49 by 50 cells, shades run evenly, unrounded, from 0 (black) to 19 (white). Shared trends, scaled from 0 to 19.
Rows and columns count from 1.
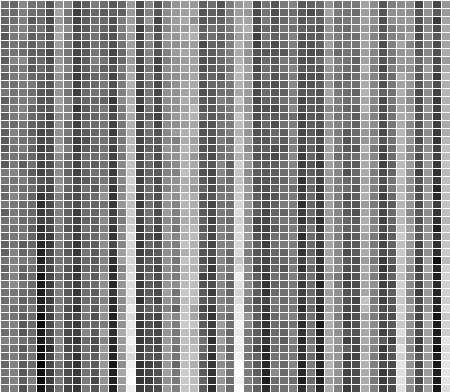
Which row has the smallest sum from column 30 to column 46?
48
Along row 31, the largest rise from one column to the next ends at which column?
50
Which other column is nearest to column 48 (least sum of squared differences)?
19
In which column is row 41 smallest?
5
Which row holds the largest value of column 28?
4
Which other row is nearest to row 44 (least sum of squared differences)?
42
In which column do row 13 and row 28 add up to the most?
27
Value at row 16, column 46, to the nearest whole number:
10
